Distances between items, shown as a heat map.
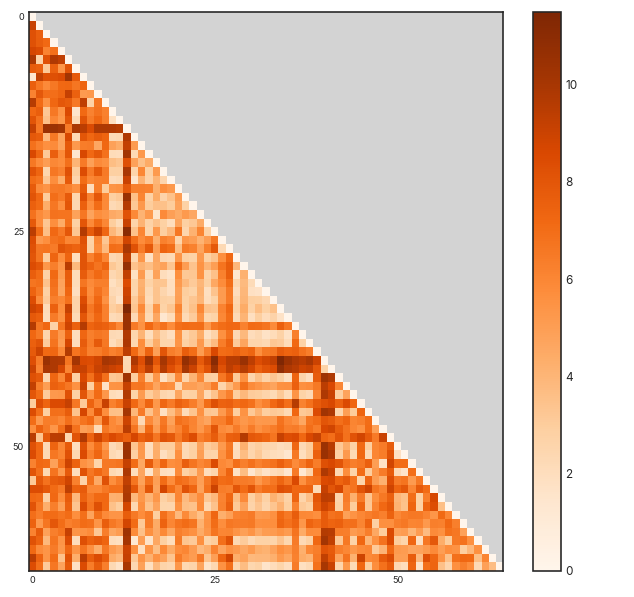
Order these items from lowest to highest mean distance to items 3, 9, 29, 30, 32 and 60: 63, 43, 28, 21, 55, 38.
28, 38, 21, 63, 43, 55
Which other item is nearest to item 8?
20
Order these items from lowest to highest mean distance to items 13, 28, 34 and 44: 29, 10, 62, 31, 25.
31, 25, 29, 62, 10
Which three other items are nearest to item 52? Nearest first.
48, 9, 60
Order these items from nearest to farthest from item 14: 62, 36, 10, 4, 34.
34, 4, 62, 36, 10
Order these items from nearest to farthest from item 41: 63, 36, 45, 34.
63, 45, 36, 34
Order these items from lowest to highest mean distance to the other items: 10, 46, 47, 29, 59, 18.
18, 46, 29, 47, 59, 10
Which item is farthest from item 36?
13
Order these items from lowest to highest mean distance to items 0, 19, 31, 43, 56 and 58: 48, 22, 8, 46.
22, 46, 8, 48
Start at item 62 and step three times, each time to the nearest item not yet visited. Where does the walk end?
59
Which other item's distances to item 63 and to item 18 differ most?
46
